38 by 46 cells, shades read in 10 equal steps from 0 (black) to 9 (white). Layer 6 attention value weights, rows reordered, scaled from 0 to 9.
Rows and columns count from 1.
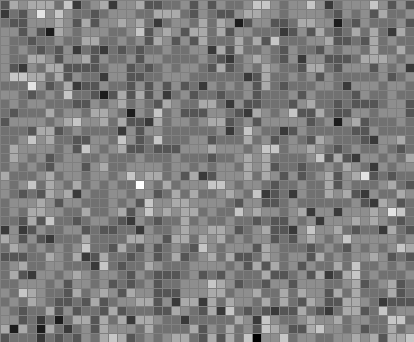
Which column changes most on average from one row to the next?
9
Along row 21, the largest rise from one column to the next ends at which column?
16
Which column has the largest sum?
30
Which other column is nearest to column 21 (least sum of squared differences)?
39
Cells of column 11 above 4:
14
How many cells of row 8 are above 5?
6
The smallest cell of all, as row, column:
38, 29
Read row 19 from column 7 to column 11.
5 5 5 3 5
